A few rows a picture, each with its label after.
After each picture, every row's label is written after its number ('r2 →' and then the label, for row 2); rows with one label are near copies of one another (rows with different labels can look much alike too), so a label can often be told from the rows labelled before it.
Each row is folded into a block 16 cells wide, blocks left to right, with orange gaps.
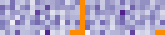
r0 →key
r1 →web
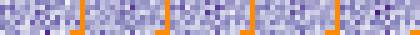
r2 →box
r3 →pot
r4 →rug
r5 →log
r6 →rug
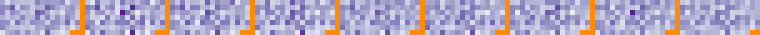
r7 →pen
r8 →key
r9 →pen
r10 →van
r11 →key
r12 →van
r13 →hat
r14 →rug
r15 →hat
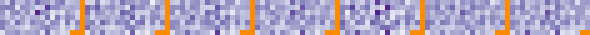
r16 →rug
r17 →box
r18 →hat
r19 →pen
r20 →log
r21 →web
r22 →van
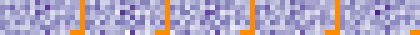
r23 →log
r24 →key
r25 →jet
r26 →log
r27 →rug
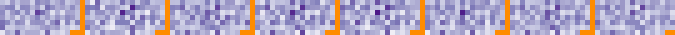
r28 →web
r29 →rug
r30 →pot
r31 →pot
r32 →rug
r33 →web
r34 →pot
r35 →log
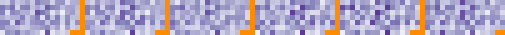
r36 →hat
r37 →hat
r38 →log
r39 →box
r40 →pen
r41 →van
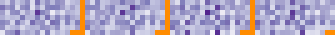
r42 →jet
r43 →rug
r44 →key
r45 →van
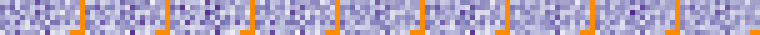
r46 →van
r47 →box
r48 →pen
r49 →key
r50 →log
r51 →box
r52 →box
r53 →rug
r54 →log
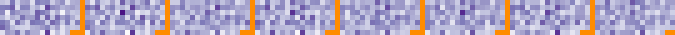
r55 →hat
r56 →key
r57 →pot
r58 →key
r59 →pot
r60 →web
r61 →pen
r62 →van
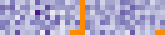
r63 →key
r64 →hat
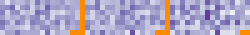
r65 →log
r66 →pot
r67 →van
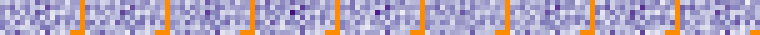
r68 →log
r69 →jet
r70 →van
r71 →rug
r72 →rug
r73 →web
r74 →pot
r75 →pot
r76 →box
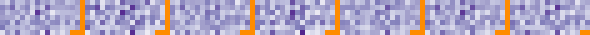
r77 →key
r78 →pen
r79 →pot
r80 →van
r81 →box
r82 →log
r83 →log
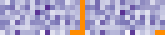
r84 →key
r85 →key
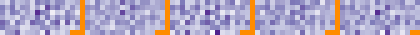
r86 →jet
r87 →rug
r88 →key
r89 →hat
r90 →key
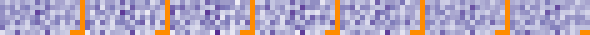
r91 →web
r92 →web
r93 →box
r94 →pot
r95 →pen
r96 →van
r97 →log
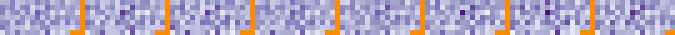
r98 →van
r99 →jet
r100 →key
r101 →van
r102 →pot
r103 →rug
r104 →web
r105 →jet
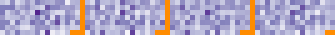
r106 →box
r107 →key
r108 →key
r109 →hat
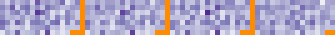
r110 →web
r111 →web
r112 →key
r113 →box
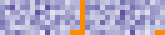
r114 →log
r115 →pen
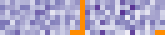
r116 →jet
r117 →log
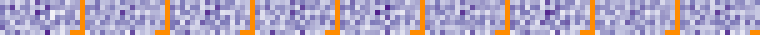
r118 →log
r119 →key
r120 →jet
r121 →pot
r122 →rug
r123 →key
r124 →jet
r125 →jet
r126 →key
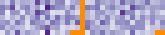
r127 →pot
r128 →rug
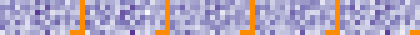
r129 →web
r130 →hat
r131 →log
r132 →box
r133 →pen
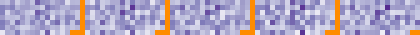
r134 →box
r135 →pot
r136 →log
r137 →hat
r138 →pot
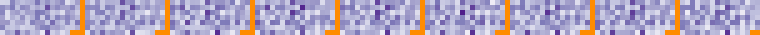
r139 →pot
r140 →van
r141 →pen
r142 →log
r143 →pen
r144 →key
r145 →pot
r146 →van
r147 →hat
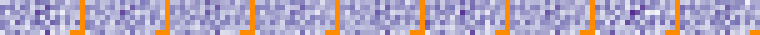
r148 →hat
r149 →jet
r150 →van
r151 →hat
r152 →pot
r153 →web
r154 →pen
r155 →jet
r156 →box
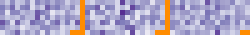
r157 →jet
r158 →log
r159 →pen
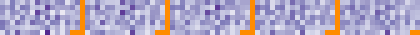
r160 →key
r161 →pen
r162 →rug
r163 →van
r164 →hat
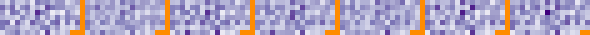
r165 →jet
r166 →log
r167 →van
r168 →van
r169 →pen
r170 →log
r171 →web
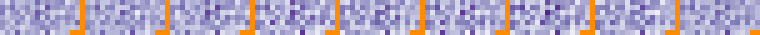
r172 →pot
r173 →key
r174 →pot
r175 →pen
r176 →hat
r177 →key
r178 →pen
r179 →hat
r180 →pen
